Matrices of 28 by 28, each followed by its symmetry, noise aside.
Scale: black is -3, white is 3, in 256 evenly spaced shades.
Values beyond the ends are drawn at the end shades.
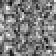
mirrored top to bottom.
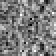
mirrored top to bottom.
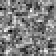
antisymmetric.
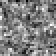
antisymmetric.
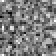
mirrored top to bottom.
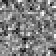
symmetric across the other diagonal.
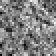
symmetric across the other diagonal.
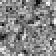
symmetric.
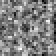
mirrored top to bottom.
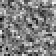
symmetric across the other diagonal.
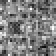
mirrored top to bottom.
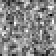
same after a half turn.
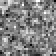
no symmetry.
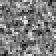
same after a half turn.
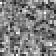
antisymmetric.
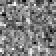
antisymmetric.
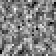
same after a half turn.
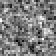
antisymmetric.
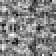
mirrored top to bottom.
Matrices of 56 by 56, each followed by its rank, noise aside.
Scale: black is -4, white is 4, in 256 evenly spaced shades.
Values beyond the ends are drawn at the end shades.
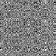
six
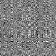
six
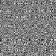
eight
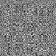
six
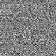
eight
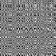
three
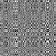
three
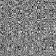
eight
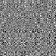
six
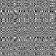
three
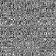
eight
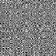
eight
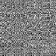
eight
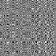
four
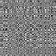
four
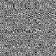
eight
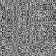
six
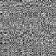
six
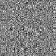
eight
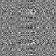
three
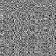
eight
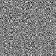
eight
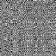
eight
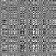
three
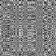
four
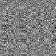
six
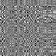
four
